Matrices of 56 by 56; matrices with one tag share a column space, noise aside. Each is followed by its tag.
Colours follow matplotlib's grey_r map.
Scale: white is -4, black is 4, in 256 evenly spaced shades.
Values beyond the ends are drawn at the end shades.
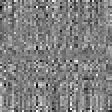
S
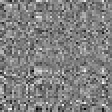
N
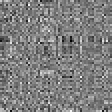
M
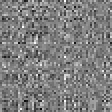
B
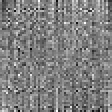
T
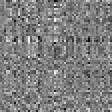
M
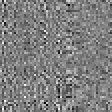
N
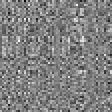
M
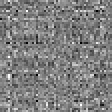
B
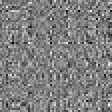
B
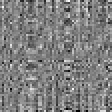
S
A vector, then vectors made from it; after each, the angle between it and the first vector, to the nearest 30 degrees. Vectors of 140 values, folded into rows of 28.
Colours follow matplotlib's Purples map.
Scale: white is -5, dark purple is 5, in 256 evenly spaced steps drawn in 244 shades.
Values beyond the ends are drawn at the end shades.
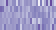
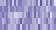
60 degrees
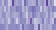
60 degrees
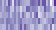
120 degrees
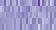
150 degrees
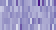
150 degrees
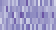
60 degrees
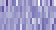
30 degrees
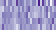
150 degrees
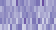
120 degrees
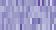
150 degrees
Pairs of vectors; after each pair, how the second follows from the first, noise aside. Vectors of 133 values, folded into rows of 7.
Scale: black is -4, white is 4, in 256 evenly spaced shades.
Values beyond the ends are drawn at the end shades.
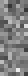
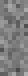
negated, shrunk.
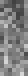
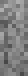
negated, shrunk.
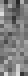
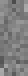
wrapped around, negated, shrunk.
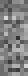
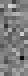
reversed, negated, partly zeroed.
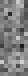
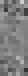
wrapped around, partly zeroed.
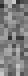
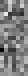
wrapped around.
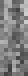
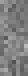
wrapped around, negated, shrunk.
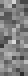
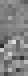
partly zeroed.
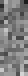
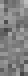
negated, shrunk.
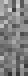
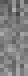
negated, shrunk.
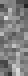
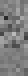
negated, partly zeroed.
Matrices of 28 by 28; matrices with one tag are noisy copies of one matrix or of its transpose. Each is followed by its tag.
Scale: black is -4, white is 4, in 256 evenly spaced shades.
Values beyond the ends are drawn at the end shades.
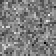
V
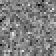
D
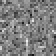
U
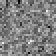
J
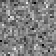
V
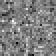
U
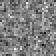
V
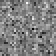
V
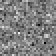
V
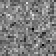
V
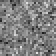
V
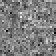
U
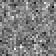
V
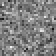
J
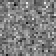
V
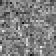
U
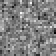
U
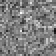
U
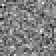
J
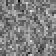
J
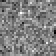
U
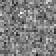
U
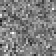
D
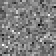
V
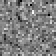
D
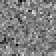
D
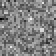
J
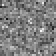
J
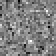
J
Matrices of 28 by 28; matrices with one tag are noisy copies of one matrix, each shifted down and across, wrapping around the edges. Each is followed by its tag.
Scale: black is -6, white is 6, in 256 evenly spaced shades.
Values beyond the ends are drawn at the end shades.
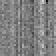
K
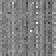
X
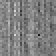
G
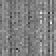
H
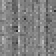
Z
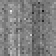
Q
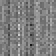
X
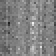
Q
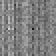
G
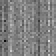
X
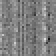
K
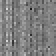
G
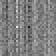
X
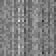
G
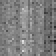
Q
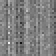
X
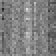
Q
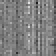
H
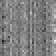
K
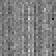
G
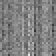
G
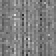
H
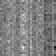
Q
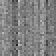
Z
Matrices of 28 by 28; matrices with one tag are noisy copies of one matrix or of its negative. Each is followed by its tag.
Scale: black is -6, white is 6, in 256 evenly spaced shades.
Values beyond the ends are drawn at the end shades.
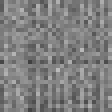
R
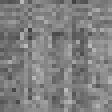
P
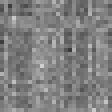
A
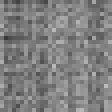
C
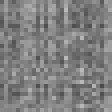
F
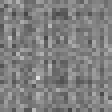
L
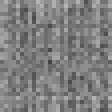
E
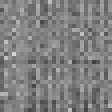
R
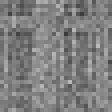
A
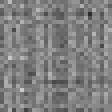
L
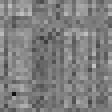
A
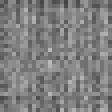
E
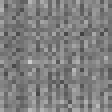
R
